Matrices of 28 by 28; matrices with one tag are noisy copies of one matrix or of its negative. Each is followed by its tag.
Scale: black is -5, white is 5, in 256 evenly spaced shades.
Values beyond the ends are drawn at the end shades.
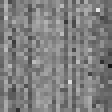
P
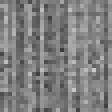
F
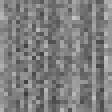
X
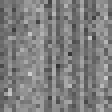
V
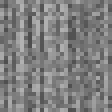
F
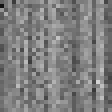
X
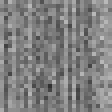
P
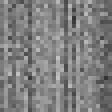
P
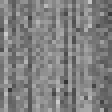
P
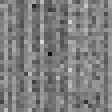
F
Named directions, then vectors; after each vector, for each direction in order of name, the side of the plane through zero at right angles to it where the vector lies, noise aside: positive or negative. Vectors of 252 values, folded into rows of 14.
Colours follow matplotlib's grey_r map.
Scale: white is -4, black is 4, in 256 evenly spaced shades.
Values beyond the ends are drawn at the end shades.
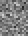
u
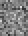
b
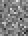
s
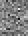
negative, negative, positive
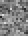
positive, positive, positive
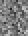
negative, negative, negative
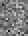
positive, positive, positive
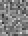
positive, negative, negative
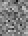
negative, negative, negative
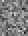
positive, positive, positive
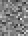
negative, negative, positive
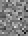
positive, positive, negative
